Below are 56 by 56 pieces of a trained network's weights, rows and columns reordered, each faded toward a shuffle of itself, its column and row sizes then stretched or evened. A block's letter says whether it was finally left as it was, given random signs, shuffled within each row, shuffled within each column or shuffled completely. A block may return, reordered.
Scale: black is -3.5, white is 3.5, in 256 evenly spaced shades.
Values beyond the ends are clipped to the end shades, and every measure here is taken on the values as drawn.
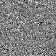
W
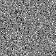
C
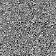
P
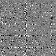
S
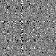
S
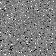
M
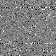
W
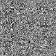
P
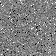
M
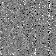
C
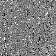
C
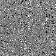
C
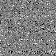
W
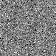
M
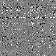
P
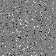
C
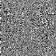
P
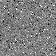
M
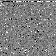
W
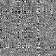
S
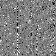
C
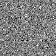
W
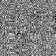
S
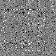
P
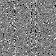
C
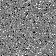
M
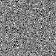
C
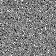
M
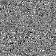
W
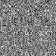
S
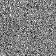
C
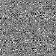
P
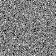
C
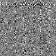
P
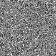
C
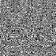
S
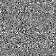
P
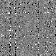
P
